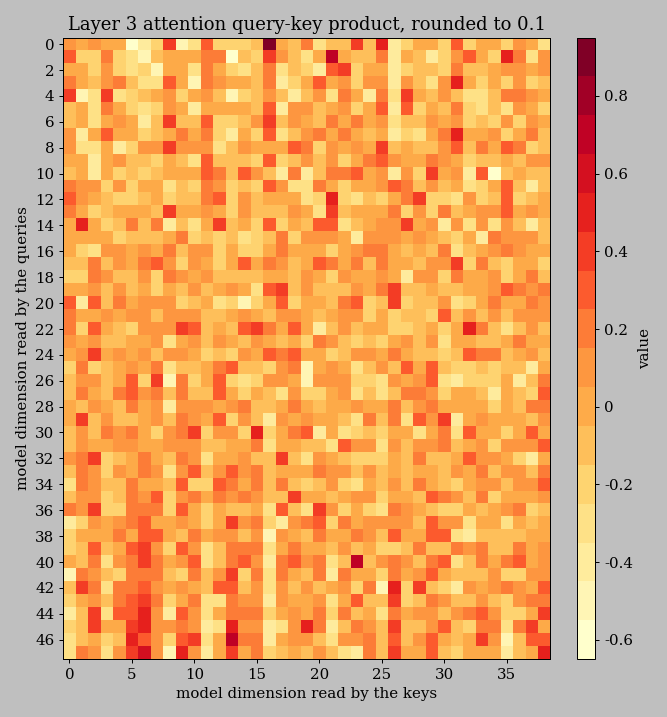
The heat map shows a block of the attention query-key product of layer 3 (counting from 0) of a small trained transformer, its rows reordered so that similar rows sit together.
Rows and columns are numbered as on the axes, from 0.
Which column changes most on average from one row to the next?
23
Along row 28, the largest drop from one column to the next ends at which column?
8
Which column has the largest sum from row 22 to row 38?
9
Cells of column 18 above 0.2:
5
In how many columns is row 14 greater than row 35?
11
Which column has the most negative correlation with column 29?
0
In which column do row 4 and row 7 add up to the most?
3
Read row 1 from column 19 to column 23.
-0.3 0 0.7 0 -0.1
